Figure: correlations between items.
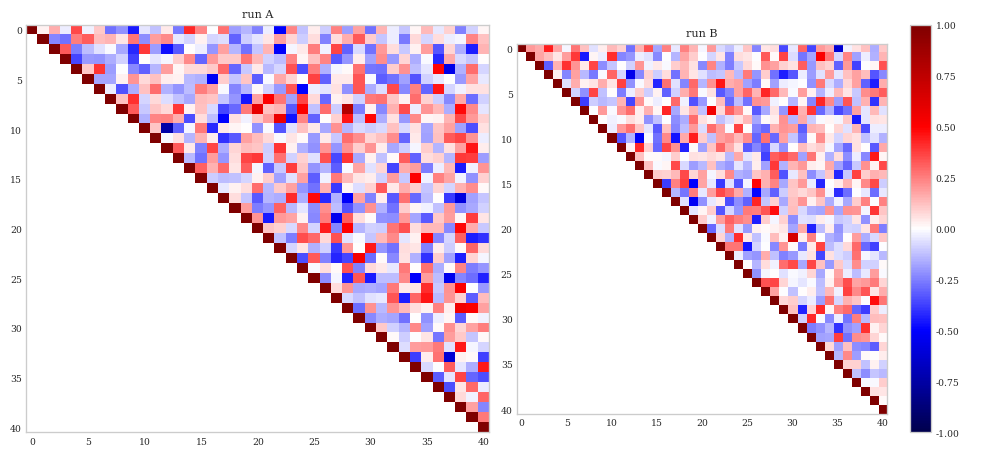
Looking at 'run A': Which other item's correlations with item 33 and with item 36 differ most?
6
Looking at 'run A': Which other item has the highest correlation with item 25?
17
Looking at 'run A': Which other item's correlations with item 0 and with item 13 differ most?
22
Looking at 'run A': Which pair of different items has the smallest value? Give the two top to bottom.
10, 12
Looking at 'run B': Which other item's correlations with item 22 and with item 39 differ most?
4
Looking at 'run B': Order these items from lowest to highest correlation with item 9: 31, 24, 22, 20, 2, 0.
31, 2, 20, 0, 22, 24
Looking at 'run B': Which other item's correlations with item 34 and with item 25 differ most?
6
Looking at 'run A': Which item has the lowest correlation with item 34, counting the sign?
25
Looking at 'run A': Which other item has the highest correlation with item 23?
29
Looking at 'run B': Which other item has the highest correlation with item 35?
32
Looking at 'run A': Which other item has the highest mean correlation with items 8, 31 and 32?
38
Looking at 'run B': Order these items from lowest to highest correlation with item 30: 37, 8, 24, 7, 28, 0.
8, 0, 28, 37, 24, 7
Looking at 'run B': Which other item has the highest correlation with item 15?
26
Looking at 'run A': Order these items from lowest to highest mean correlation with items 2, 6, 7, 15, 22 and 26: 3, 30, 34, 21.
3, 30, 21, 34
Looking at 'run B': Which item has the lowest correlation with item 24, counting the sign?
15
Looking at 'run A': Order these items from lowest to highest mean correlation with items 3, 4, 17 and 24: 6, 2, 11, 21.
11, 6, 21, 2
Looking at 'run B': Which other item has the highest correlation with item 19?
10
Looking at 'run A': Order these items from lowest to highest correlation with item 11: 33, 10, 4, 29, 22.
33, 4, 22, 10, 29
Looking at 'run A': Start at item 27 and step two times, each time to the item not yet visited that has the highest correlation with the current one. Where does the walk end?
21
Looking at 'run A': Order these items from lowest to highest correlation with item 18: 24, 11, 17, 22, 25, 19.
11, 25, 24, 17, 19, 22
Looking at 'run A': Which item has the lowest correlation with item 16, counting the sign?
5
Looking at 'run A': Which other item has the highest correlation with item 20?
8
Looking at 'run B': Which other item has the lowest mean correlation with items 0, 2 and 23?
35
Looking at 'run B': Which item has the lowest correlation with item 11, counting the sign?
18
